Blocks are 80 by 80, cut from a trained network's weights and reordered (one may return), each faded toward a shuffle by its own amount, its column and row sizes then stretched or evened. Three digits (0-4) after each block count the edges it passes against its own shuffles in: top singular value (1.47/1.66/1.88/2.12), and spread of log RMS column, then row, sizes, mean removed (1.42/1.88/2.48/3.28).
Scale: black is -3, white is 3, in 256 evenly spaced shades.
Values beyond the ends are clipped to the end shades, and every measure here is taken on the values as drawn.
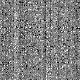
2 1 2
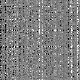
4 4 2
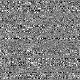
0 1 4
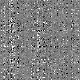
0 4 2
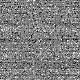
2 1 0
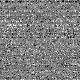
1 0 2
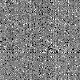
1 2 2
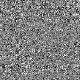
0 1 3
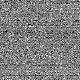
1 1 2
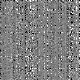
2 4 2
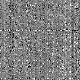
1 2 2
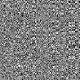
4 3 1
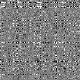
4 3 4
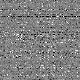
2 1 3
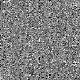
0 2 0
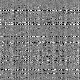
4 0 4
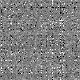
1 2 1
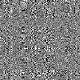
3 3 3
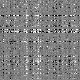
4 2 4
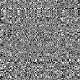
4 2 4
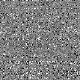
0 2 3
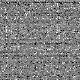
2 1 2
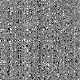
1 3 1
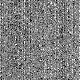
3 2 0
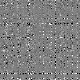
1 3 3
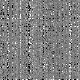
2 4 2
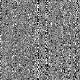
2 4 1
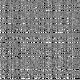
4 1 4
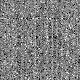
1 0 1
